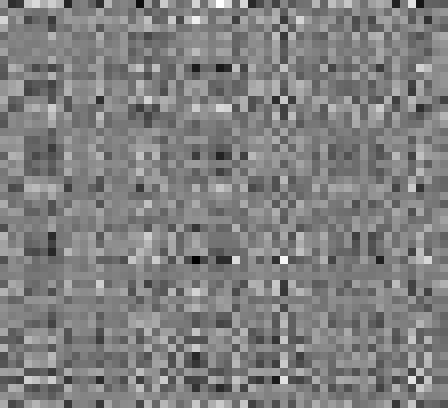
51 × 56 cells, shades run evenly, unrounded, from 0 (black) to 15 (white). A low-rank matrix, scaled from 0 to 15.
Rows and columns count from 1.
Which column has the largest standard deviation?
25
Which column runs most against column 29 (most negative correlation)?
20
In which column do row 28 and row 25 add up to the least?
36
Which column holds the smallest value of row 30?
7
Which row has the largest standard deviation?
1
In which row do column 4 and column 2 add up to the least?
3
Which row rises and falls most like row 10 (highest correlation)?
16
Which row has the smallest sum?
33
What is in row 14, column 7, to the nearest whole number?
12
